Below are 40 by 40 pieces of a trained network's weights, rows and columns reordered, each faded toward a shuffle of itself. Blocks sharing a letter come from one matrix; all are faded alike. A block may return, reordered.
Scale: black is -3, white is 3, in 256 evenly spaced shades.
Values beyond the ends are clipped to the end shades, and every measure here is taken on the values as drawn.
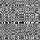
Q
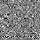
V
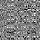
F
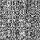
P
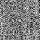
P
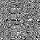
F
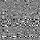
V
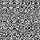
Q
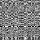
Q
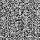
P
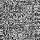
P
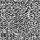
P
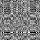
Q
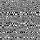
V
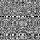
Q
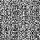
P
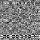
Q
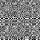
Q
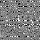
V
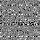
V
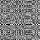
Q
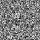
P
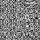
P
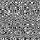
F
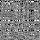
V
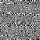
F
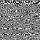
V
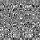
F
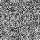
P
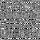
V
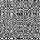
Q
